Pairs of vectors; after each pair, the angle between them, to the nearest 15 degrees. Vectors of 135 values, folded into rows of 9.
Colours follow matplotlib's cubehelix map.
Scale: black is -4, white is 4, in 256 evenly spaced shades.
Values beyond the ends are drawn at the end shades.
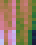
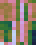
60 degrees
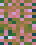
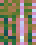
120 degrees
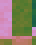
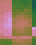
30 degrees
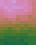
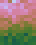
15 degrees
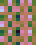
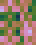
45 degrees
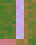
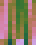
120 degrees
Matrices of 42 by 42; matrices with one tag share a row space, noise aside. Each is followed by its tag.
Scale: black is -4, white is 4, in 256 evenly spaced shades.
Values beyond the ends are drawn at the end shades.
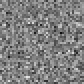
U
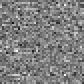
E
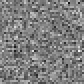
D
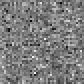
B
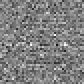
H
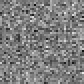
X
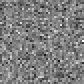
U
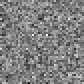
U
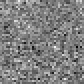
E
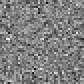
U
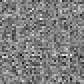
H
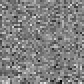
E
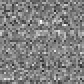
H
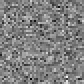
B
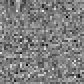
D
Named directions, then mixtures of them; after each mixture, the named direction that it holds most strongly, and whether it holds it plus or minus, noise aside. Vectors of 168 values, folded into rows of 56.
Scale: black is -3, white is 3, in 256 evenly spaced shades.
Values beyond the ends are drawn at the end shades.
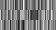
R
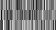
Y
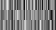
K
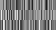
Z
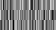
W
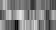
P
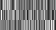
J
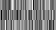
Z, minus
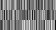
J, plus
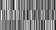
J, plus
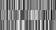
R, minus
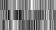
P, minus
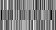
Y, plus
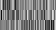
J, minus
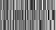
K, minus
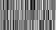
K, minus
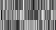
R, plus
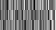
K, minus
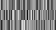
J, plus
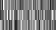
W, minus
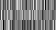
Y, minus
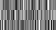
Z, plus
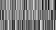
Y, minus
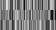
K, plus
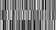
Y, minus
